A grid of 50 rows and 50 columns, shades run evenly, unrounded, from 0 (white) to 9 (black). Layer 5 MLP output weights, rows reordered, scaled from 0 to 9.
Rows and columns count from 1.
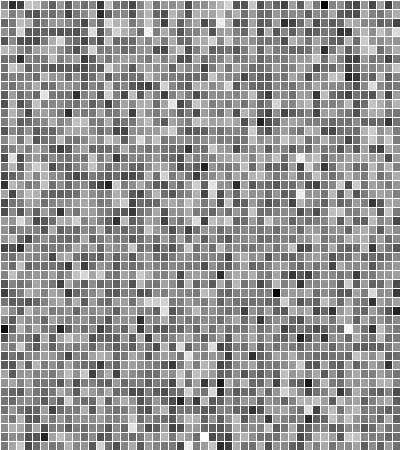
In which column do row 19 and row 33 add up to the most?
35
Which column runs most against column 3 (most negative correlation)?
37
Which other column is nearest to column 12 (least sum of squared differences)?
46
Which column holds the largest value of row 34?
47
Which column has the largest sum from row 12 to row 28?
1
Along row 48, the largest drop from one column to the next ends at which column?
17
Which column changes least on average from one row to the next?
33
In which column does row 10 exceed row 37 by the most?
44
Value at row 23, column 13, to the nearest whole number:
5
